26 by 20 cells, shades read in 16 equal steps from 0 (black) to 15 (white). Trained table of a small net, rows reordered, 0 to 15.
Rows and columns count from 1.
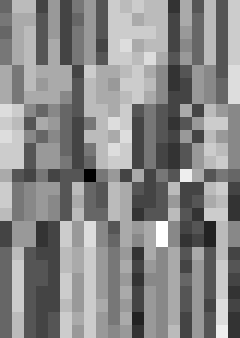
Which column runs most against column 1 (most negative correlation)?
14
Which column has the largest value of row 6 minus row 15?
20
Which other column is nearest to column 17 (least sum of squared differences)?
9
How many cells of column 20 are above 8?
8
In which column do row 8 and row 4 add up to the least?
15
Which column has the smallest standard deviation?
11
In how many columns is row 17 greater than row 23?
8
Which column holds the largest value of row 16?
1
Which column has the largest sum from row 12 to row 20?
19
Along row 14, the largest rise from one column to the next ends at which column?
16
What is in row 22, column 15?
10
